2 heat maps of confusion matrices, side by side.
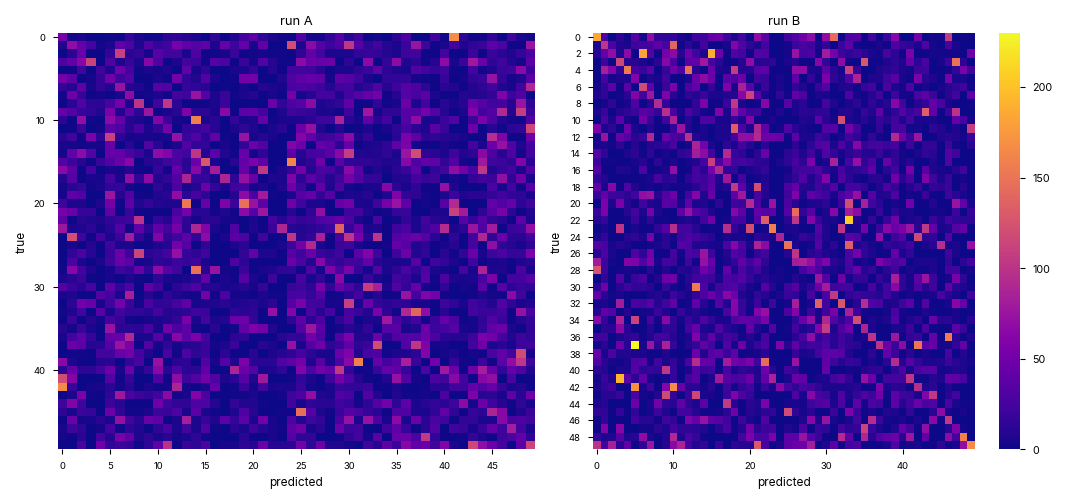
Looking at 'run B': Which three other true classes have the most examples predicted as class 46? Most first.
36, 0, 48
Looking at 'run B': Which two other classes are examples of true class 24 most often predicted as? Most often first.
42, 37
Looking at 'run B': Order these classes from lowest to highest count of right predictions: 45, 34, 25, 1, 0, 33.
45, 33, 1, 34, 25, 0
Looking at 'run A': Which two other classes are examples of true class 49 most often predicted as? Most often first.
43, 11
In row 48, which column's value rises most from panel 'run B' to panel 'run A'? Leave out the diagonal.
38
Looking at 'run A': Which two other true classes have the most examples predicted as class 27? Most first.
24, 21
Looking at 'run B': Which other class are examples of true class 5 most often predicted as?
34
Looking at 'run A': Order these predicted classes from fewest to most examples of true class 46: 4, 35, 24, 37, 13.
4, 24, 37, 35, 13
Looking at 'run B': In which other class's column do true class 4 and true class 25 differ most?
12
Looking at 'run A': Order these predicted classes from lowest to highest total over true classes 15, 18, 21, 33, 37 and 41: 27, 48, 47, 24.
47, 48, 27, 24
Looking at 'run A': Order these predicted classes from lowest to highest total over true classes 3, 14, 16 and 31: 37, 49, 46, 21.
46, 49, 21, 37
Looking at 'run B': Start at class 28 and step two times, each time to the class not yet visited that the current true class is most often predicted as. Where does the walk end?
31
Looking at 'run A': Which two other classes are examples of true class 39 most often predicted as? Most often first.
31, 48
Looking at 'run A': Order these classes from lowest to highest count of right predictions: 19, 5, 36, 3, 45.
36, 5, 19, 45, 3
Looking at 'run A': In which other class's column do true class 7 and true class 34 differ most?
14
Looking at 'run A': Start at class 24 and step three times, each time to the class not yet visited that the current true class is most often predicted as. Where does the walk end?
32
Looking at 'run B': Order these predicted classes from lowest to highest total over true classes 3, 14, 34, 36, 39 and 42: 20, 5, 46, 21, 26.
21, 26, 20, 46, 5
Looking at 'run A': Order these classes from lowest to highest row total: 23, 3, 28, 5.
5, 28, 3, 23
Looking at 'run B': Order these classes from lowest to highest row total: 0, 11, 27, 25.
11, 25, 27, 0
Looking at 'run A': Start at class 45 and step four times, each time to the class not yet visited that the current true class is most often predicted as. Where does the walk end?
11
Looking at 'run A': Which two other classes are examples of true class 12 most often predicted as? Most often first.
5, 45
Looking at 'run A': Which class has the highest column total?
30
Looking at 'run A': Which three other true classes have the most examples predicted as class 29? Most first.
23, 40, 10
